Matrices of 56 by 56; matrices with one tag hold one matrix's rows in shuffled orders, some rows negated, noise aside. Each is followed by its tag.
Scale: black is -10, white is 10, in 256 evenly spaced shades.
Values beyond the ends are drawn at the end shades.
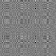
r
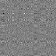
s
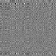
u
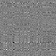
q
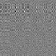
u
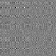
u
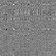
q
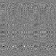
s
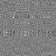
q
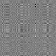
r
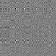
u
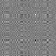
r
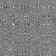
q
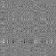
s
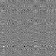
s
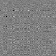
q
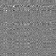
q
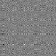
s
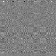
s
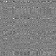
q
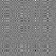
r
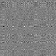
s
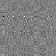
s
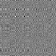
u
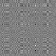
r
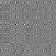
u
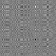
r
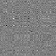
q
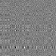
u
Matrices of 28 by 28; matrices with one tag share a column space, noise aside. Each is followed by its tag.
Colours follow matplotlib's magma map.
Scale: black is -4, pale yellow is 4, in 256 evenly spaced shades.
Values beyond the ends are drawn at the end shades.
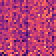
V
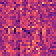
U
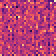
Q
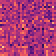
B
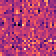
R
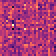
B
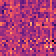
R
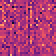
B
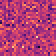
B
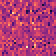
R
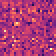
R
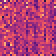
Q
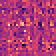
R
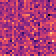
V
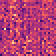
V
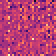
Q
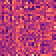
Q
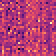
U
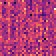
V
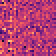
U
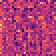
Q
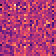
B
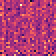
V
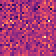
B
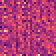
Q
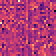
B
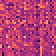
B
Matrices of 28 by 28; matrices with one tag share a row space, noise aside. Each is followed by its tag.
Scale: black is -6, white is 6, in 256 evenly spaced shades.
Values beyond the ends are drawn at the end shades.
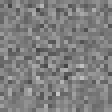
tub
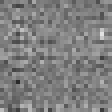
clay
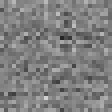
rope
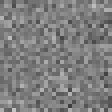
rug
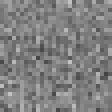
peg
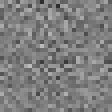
tub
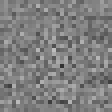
rug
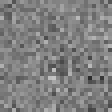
rug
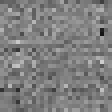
clay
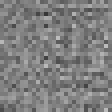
rope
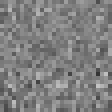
peg
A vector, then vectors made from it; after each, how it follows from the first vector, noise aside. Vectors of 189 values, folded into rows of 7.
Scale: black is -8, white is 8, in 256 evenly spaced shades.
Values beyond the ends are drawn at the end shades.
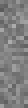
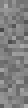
negated.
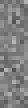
reversed.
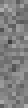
negated.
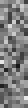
reversed, negated, scaled up.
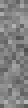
sign-scrambled.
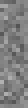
wrapped around.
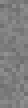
reversed, negated, shrunk.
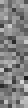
reversed, negated, scaled up.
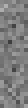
negated.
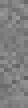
reversed, negated, shrunk.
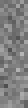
wrapped around.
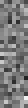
reversed, negated, scaled up.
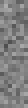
negated.
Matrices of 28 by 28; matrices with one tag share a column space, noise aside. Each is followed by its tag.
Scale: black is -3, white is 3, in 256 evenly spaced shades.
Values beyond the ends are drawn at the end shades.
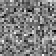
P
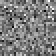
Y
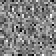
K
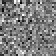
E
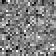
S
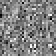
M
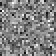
Y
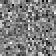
Y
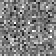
K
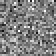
P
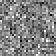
M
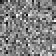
Y
